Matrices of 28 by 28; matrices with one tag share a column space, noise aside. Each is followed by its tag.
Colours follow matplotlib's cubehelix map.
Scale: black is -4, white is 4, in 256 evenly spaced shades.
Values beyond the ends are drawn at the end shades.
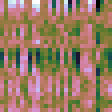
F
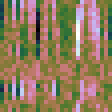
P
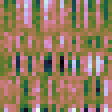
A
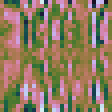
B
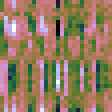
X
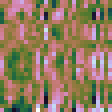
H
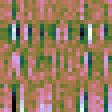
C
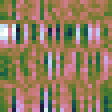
C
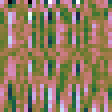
B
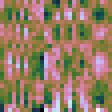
H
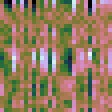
F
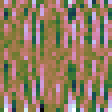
B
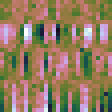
C
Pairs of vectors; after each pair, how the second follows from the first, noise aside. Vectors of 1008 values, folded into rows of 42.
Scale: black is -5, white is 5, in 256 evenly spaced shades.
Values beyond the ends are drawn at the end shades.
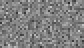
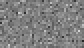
partly zeroed.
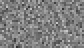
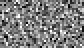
reversed, scaled up.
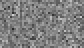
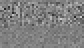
partly zeroed.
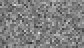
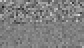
wrapped around, negated, partly zeroed.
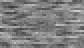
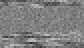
wrapped around, negated, partly zeroed.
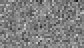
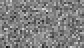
reversed.
